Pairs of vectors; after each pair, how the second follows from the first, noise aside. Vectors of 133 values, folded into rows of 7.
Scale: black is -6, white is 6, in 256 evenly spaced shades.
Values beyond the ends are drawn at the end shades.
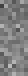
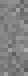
reversed, shrunk.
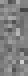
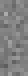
reversed, shrunk.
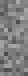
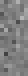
partly zeroed.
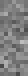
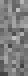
shuffled.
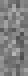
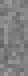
wrapped around, negated, shrunk.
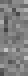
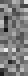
scaled up.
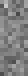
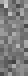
copied.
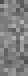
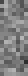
copied.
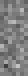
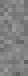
wrapped around, negated, shrunk.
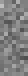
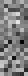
wrapped around, negated, scaled up.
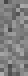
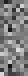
scaled up.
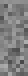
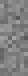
wrapped around, negated, shrunk.
